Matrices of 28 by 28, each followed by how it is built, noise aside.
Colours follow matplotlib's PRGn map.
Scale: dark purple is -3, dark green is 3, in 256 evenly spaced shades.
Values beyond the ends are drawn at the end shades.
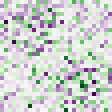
block diagonal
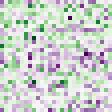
blocks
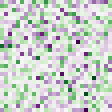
noise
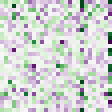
low rank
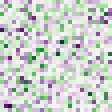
noise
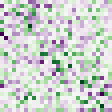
block diagonal
